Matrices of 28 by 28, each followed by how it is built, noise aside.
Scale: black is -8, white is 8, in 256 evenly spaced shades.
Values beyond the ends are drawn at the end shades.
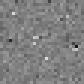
sparse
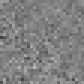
lower triangular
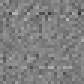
uneven rows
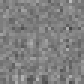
low rank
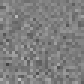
lower triangular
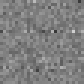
uneven rows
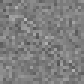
banded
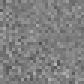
lower triangular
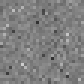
sparse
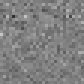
uneven rows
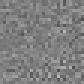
low rank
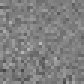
lower triangular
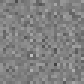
low rank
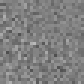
lower triangular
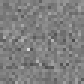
uneven rows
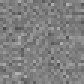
low rank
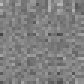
low rank
